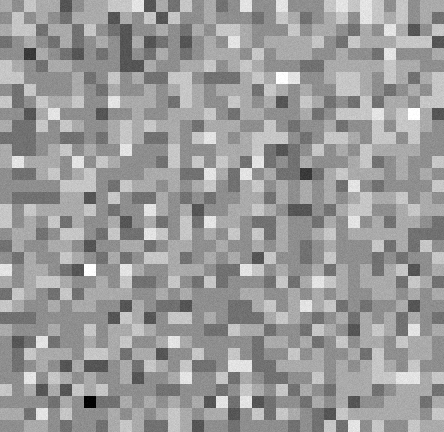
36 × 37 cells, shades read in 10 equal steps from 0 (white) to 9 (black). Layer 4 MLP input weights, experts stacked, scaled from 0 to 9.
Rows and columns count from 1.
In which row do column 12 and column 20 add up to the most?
32
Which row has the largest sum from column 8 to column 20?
26
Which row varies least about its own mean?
25
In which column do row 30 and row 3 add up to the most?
11
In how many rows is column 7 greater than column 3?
11
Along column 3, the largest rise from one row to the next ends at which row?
5
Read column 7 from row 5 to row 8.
6 4 3 3
